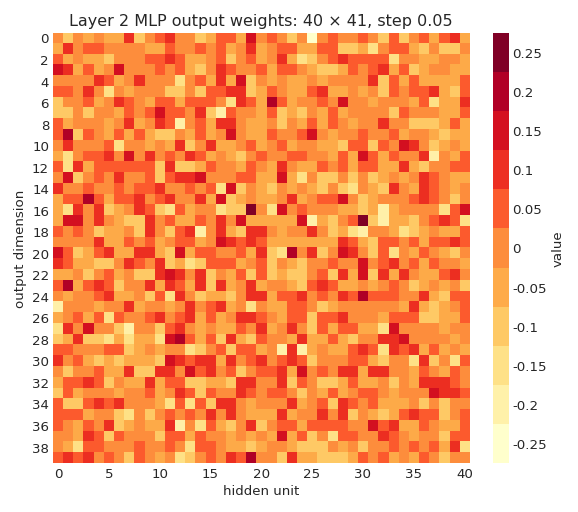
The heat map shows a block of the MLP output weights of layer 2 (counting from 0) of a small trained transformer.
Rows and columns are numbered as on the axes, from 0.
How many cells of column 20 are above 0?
13
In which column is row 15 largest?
3
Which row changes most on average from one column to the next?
20
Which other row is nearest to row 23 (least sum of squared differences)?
1
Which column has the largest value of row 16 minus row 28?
19
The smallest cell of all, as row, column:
0, 25
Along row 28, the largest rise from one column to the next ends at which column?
11
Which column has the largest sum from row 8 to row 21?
9
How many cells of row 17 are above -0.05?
21
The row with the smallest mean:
18
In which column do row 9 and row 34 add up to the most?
17
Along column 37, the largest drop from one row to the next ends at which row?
6
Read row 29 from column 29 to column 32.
0.05 0.1 0.05 -0.15
